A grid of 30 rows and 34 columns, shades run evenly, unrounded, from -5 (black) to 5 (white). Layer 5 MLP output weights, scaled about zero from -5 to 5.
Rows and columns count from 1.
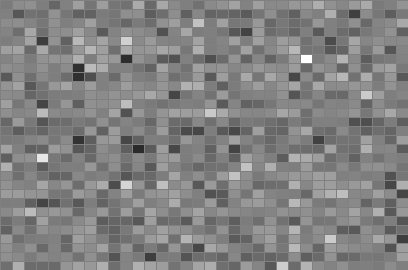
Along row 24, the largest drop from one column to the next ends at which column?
33
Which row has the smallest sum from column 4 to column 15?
17
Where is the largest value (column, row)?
26, 7
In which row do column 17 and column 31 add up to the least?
15
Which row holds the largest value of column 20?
20
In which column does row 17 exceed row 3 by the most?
31
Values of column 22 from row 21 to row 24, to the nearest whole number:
-1 1 1 0
